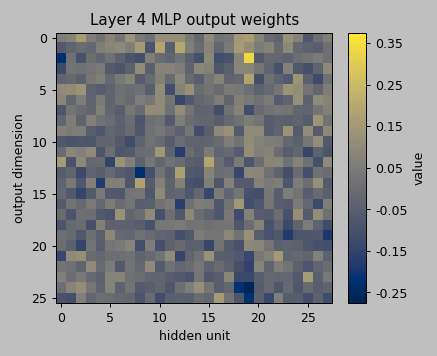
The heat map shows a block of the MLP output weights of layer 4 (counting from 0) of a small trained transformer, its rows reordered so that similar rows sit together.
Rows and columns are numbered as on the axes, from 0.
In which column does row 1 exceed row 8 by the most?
8
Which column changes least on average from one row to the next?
21
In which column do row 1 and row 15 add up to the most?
10
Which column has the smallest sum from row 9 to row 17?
4
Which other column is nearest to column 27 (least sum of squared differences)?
23
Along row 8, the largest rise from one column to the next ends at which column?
26
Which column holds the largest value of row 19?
19
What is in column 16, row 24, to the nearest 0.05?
-0.05
